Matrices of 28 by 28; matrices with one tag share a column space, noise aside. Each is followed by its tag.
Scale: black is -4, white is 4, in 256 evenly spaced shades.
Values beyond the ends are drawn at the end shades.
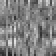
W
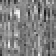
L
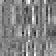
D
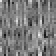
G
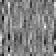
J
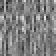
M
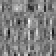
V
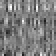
V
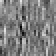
W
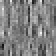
D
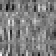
V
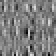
V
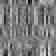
D
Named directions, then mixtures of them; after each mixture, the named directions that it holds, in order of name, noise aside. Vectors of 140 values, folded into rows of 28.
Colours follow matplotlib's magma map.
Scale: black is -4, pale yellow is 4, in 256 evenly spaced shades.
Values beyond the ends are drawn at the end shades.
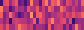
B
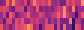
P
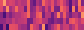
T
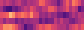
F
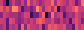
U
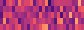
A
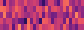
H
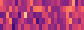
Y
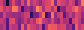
U.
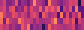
A, T.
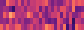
A, F, P.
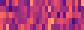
B, T.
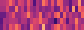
A, T.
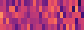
A, P, T.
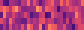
H, U.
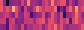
P, U.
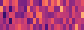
B, T.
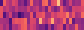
B, F, H.
